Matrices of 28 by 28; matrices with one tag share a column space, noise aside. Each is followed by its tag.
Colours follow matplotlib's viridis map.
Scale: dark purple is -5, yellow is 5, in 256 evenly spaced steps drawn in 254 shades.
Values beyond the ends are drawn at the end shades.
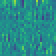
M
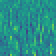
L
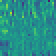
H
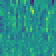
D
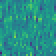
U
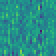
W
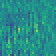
L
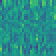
M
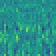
L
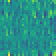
H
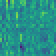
M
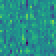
W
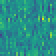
U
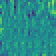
H
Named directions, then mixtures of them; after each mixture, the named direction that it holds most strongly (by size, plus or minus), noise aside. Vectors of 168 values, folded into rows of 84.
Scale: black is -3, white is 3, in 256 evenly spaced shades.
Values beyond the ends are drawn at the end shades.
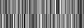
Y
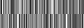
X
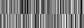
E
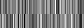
Y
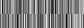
X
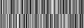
X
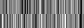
E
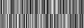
X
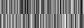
E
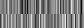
E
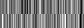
E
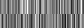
E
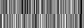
E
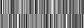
X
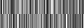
X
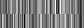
Y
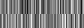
E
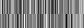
X
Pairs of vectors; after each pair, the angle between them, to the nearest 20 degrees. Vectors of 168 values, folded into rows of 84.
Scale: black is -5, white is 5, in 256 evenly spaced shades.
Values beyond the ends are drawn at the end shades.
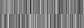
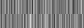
80 degrees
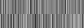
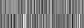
60 degrees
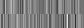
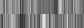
60 degrees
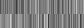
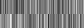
20 degrees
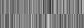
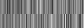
80 degrees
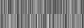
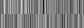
120 degrees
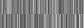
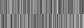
60 degrees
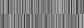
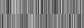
80 degrees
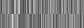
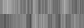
80 degrees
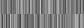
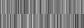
140 degrees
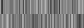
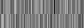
60 degrees
